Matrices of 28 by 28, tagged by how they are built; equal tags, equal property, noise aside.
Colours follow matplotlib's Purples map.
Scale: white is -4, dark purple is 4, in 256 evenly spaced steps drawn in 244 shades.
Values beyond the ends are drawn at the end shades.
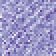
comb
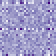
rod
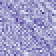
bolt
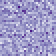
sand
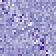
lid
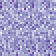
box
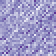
comb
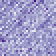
comb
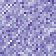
comb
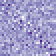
lid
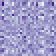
rod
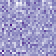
rod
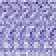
box
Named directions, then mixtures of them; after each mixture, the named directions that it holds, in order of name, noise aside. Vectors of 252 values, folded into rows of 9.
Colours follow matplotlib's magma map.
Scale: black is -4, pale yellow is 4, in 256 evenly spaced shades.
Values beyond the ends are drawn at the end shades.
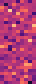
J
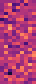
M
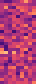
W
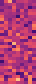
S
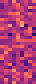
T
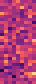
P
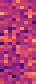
P.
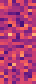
T.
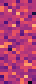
J.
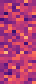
M, W.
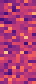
M, W.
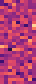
J, S.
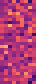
J, M, T.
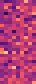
M, W.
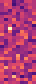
J, M, P.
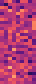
J, P, S.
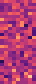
S, T.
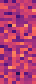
T, W.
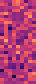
M, P.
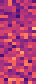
M, S, T.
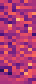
M, P, T.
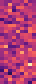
J, M, P.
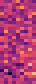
M, P.
